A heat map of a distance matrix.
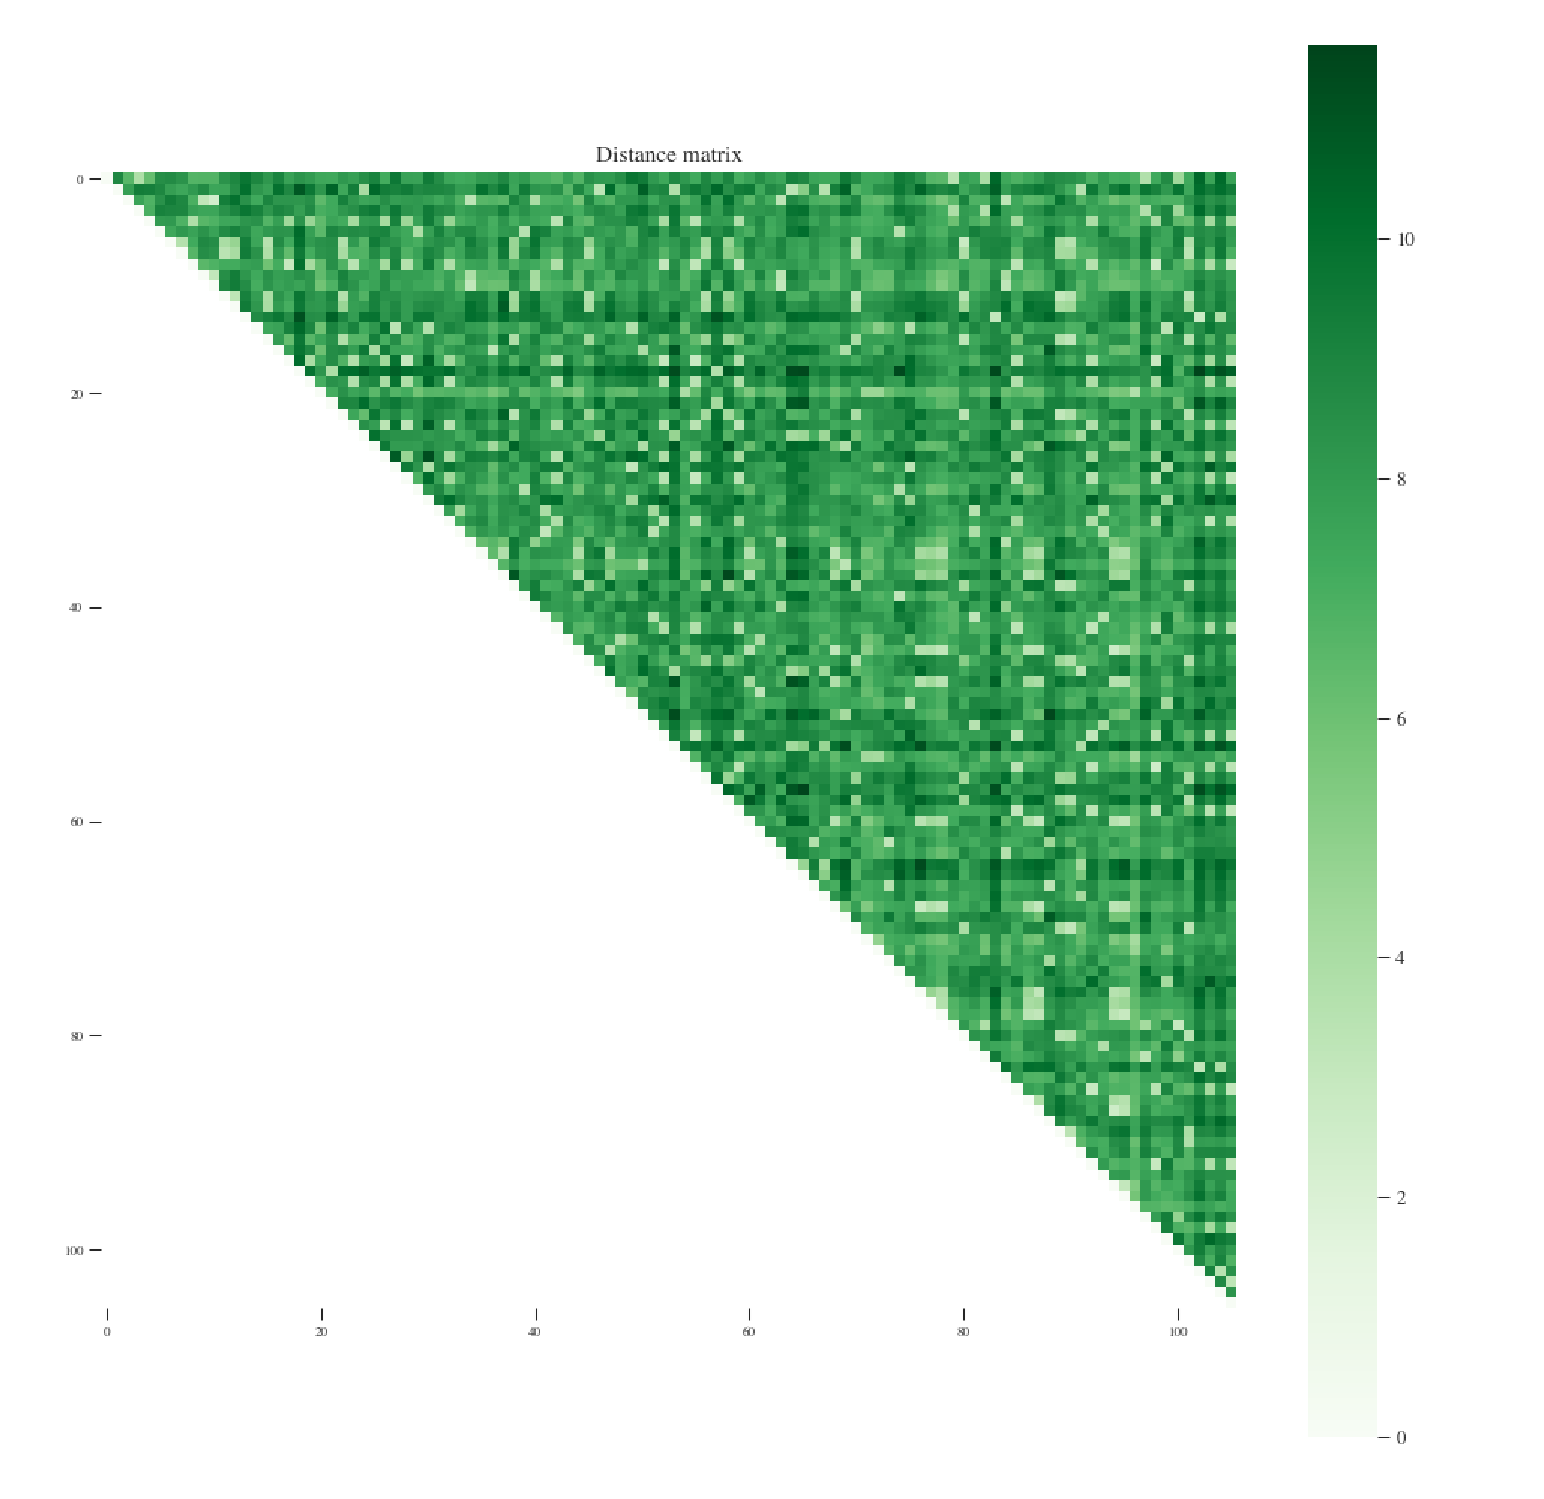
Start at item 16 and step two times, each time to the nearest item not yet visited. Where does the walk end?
69
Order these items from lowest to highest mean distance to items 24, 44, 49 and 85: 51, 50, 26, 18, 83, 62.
62, 26, 51, 50, 83, 18
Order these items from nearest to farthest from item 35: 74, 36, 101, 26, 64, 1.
36, 74, 101, 26, 1, 64
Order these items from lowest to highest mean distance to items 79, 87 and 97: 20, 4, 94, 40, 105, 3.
3, 94, 20, 4, 40, 105
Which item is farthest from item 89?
37
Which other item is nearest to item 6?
80
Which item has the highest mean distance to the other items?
18
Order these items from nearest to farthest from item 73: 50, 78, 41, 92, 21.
78, 41, 21, 92, 50
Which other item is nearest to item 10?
2
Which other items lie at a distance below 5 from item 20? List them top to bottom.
54, 71, 72, 96
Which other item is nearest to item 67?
1
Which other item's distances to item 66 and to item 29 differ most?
88
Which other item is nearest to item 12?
11
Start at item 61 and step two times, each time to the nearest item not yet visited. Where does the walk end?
43
